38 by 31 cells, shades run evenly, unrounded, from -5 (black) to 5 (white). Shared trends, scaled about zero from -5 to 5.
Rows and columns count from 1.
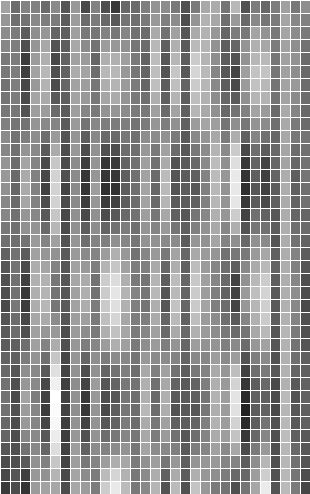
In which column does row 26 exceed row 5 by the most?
6
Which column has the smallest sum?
7
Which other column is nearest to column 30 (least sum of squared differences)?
14
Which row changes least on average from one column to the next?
10
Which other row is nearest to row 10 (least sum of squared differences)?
19
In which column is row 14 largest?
24
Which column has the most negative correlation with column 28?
29
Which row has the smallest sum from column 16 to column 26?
32
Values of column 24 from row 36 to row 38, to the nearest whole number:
0 -1 -2
